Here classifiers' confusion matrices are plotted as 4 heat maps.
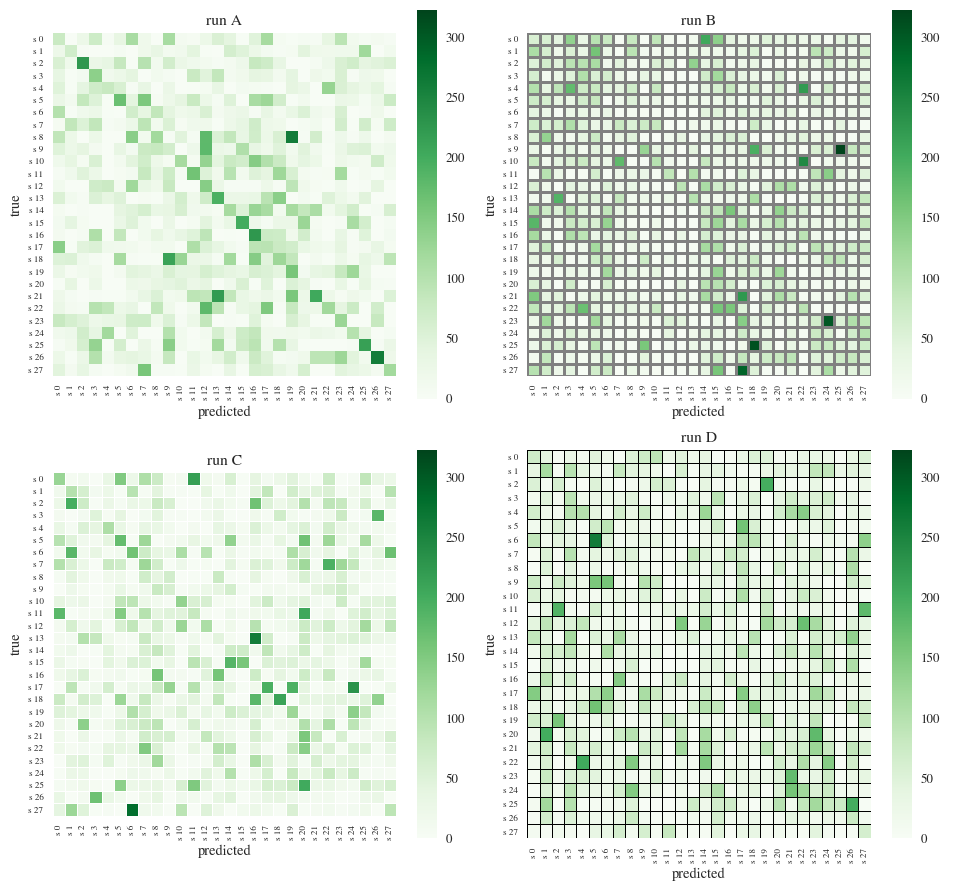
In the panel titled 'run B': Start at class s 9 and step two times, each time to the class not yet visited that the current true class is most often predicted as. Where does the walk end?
s 18
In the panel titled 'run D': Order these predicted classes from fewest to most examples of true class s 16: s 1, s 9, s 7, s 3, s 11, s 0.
s 9, s 0, s 11, s 3, s 1, s 7
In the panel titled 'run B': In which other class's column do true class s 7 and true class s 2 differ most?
s 13
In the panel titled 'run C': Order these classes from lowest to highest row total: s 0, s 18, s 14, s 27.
s 14, s 27, s 0, s 18
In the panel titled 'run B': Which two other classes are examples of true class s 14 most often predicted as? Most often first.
s 16, s 20
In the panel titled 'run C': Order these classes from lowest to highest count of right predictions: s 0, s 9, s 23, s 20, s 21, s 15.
s 23, s 9, s 21, s 20, s 0, s 15
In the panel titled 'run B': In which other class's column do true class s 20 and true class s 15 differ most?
s 0
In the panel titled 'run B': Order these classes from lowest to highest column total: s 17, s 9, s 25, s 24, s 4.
s 9, s 25, s 4, s 24, s 17
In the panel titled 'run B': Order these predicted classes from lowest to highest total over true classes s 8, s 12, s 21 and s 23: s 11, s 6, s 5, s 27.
s 11, s 6, s 27, s 5
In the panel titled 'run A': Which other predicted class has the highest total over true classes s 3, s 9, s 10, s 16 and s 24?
s 12
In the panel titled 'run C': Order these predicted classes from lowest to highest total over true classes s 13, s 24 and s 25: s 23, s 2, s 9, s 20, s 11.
s 9, s 23, s 2, s 11, s 20
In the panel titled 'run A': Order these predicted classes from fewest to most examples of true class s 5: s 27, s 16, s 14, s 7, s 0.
s 0, s 14, s 27, s 16, s 7
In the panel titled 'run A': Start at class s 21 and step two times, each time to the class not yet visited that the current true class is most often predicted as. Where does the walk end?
s 18
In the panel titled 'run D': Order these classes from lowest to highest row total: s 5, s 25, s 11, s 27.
s 27, s 5, s 11, s 25
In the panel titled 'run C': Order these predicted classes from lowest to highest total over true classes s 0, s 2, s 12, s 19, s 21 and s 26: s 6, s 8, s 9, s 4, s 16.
s 4, s 9, s 6, s 8, s 16
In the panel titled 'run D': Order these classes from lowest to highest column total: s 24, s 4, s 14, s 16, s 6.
s 16, s 4, s 6, s 24, s 14
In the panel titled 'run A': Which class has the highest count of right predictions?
s 26
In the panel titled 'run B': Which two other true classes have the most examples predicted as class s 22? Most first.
s 10, s 4
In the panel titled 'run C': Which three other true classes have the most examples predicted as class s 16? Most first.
s 13, s 18, s 2
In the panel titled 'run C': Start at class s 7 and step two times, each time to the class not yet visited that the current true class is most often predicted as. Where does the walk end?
s 20
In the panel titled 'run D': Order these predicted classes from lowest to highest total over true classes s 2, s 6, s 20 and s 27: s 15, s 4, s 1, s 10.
s 4, s 15, s 10, s 1
